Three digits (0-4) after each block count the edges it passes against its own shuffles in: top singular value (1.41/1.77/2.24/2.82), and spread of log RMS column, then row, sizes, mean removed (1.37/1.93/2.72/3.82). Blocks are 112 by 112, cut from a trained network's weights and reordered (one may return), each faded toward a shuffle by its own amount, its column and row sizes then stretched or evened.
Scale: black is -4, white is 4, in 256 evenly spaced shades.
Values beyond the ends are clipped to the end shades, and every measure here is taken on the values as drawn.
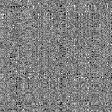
3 1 2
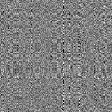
4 3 0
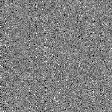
2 2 0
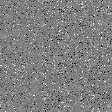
0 2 1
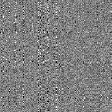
3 3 1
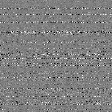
2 1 4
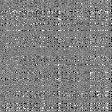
3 2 4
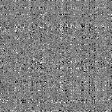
2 2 3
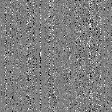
0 4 0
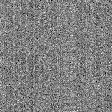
2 0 0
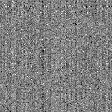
3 1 1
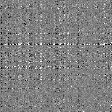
3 2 3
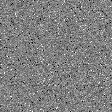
1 1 0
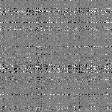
2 2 4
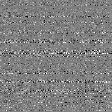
2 1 4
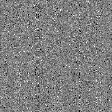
1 2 0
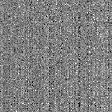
3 2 1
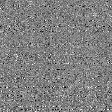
1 0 3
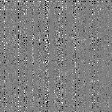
2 4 2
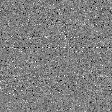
0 0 2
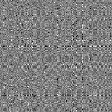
4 2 2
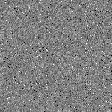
2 0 0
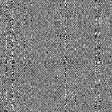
3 3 0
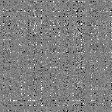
1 3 3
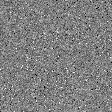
0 1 0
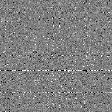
3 2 2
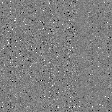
0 2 1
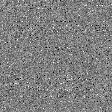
0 0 2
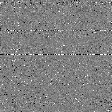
3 1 2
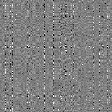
3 3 1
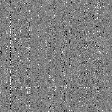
2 3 0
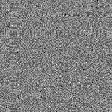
3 0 1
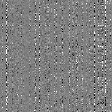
3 4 0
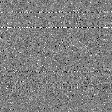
3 0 2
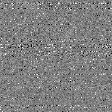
1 1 3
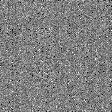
1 1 1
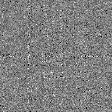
0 2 2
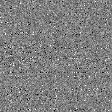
0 1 2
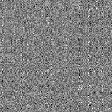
3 2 1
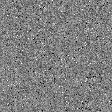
0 1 0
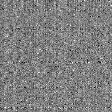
2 0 3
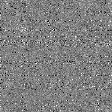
1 1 3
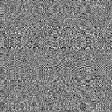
4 0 3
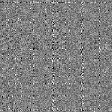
3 3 2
